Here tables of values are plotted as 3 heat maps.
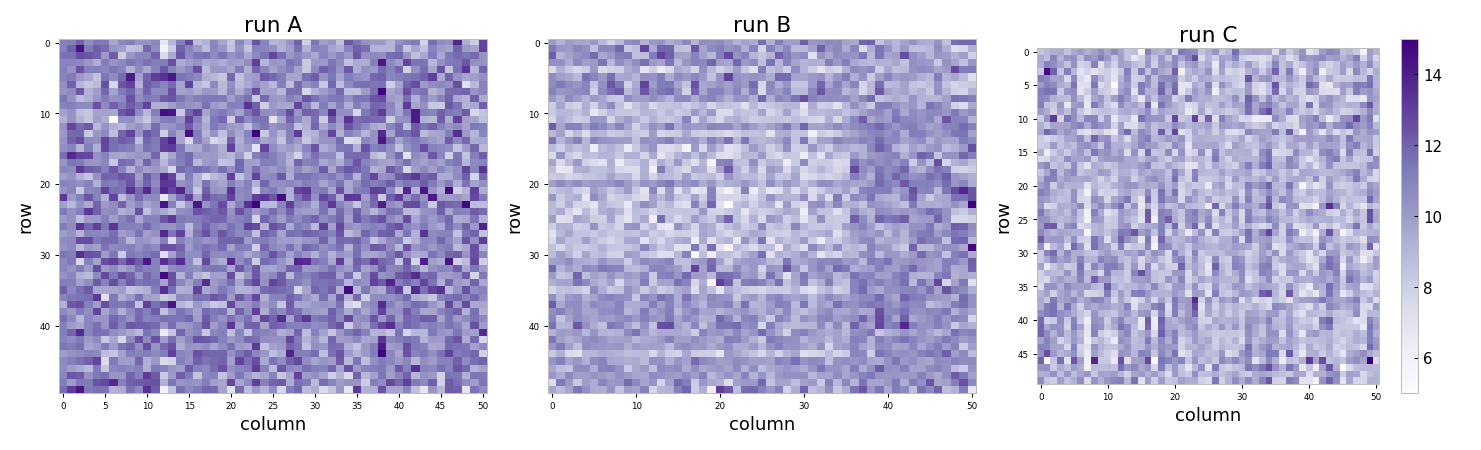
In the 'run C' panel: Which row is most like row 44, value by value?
4
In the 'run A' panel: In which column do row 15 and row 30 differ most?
12
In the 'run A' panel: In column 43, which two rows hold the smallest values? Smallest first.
49, 0
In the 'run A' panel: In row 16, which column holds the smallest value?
41
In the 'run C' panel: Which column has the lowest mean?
7
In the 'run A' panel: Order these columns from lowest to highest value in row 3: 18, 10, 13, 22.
18, 22, 10, 13
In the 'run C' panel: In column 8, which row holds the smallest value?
3
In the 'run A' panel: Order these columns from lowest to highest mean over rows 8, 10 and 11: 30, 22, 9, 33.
9, 33, 22, 30
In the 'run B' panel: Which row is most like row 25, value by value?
18
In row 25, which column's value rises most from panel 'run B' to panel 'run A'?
12
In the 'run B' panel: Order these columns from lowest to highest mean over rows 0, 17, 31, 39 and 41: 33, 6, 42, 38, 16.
6, 16, 33, 42, 38
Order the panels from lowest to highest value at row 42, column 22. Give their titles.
run C, run B, run A
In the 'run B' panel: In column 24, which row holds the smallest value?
21
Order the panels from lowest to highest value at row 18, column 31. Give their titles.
run B, run C, run A
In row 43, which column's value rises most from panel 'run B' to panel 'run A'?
38
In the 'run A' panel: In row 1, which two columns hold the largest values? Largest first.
2, 50
